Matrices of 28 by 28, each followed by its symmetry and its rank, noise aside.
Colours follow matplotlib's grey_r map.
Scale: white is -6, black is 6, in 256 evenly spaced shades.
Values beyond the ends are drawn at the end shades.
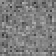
symmetric, rank five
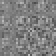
symmetric, rank three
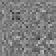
symmetric, rank five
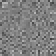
symmetric, rank four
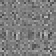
no symmetry, rank five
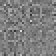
symmetric, rank five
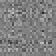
no symmetry, rank three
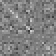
symmetric, rank four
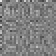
no symmetry, rank five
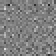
no symmetry, rank five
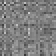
no symmetry, rank four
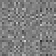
no symmetry, rank three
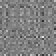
no symmetry, rank three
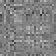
no symmetry, rank four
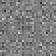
no symmetry, rank four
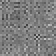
symmetric, rank four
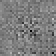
symmetric, rank four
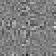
antisymmetric, rank four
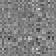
antisymmetric, rank four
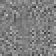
no symmetry, rank five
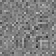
symmetric, rank five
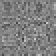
no symmetry, rank four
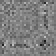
symmetric, rank four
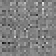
antisymmetric, rank four
